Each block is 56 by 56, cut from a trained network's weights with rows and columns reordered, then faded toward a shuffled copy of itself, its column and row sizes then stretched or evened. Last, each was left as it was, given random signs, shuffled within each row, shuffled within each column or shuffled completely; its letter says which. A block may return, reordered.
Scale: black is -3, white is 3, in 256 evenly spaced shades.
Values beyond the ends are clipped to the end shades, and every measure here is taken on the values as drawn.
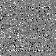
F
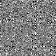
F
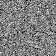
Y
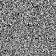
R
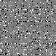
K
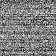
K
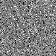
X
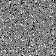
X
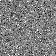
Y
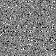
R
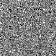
F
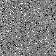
X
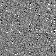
X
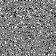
R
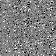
X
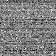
R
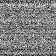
R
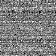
K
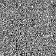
K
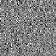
K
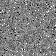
Y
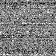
R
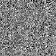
K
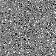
X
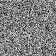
Y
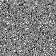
Y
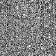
K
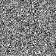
F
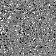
F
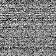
K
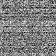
K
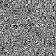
K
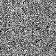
K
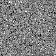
X
